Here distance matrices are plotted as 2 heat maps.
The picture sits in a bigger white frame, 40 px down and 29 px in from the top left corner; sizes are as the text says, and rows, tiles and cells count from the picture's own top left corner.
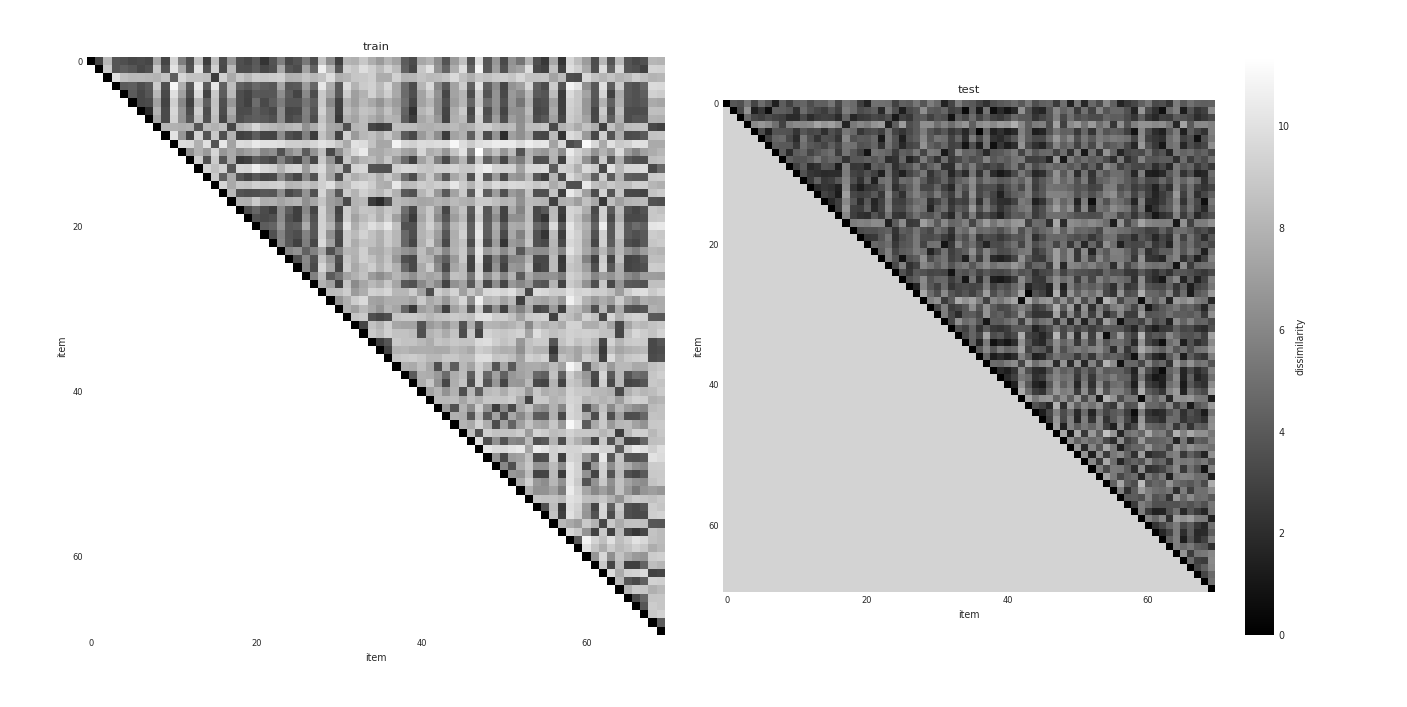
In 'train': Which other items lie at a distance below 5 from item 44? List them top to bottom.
37, 42, 49, 51, 60
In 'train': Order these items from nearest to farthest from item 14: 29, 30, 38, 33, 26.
30, 38, 26, 29, 33
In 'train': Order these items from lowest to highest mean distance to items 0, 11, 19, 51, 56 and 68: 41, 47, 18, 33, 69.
18, 69, 41, 33, 47
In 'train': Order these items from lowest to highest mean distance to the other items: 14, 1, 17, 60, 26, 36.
14, 1, 26, 17, 60, 36
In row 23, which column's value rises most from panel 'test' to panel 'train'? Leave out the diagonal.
64
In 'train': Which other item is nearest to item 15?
2
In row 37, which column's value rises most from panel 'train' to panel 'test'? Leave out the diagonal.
60
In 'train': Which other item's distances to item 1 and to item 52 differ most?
29
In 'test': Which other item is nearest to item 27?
43
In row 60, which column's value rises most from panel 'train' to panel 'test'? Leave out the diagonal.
49
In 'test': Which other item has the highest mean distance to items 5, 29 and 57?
47
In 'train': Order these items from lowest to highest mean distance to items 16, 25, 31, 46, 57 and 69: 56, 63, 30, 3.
30, 63, 3, 56
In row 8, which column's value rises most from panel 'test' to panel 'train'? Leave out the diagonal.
48
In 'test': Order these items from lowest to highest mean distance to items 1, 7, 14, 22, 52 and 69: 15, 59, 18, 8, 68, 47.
68, 15, 18, 8, 59, 47
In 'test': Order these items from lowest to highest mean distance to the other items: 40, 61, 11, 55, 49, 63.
61, 40, 63, 11, 55, 49
